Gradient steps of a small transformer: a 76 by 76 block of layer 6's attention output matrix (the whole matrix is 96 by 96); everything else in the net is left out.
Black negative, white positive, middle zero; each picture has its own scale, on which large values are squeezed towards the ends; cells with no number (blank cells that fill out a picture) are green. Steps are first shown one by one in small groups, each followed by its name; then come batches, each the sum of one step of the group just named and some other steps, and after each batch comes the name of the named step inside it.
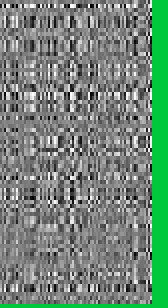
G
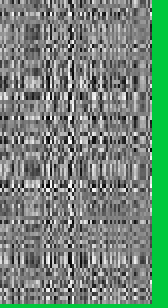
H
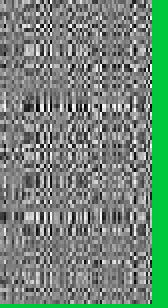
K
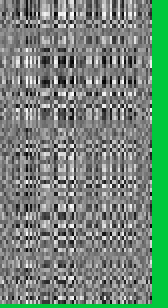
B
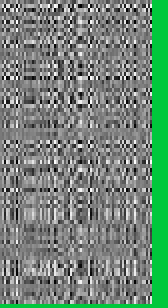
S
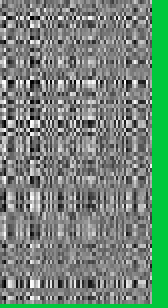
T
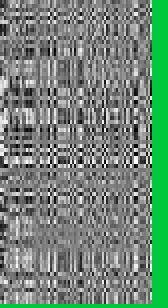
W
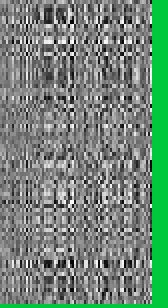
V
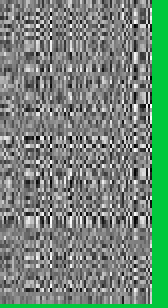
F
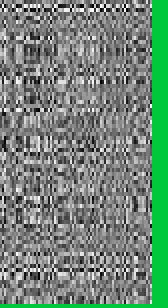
S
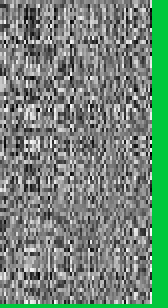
W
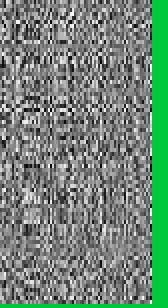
K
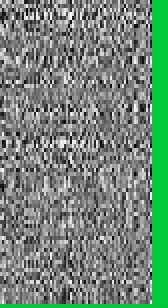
F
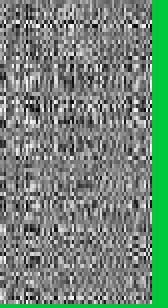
K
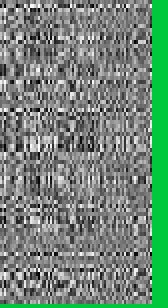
G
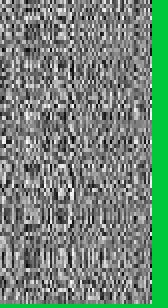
H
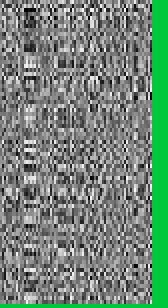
B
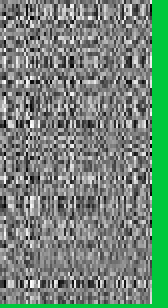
T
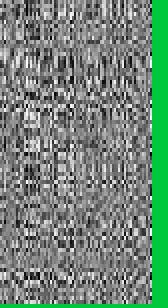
B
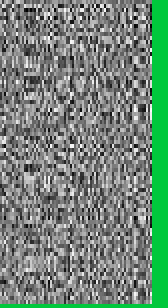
F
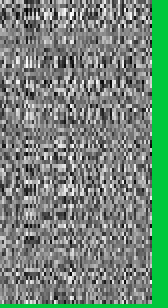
B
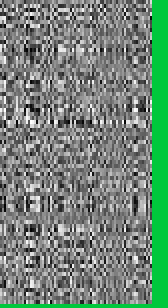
T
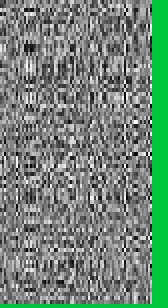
V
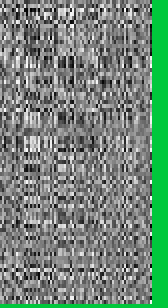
B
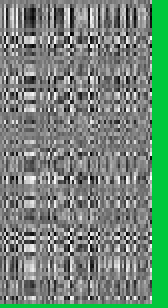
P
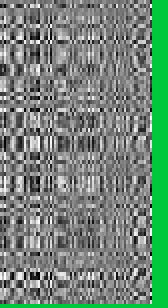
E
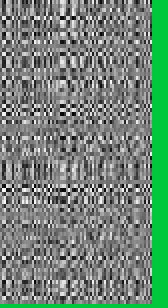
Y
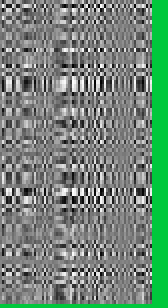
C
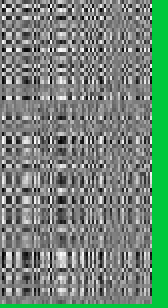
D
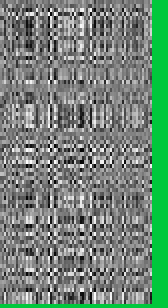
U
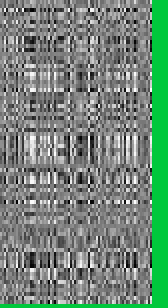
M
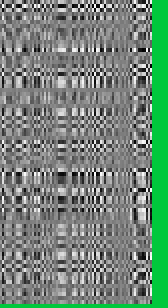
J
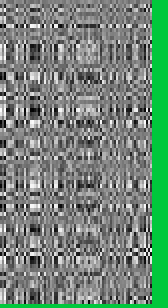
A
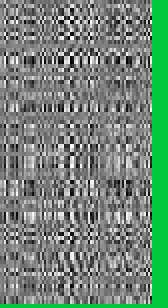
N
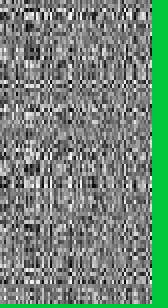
U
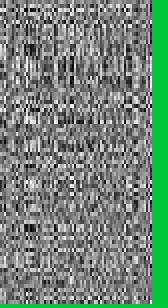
A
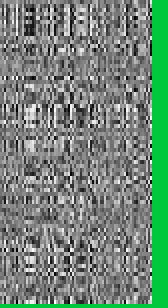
P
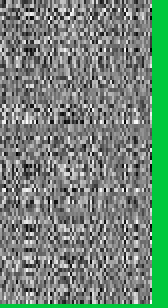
Y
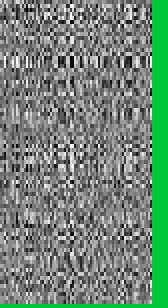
N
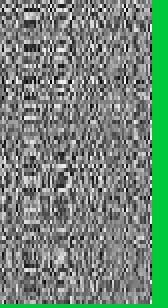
D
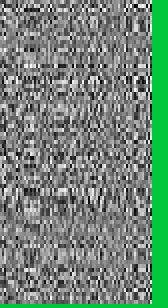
C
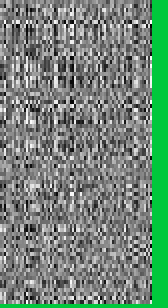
A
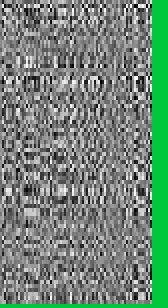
C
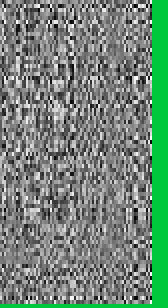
J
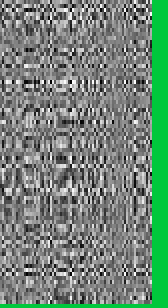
C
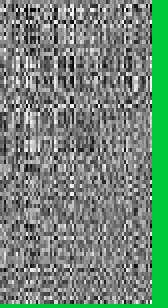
M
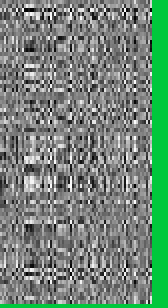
M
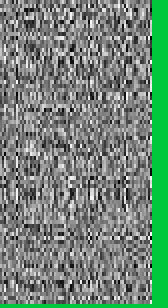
N
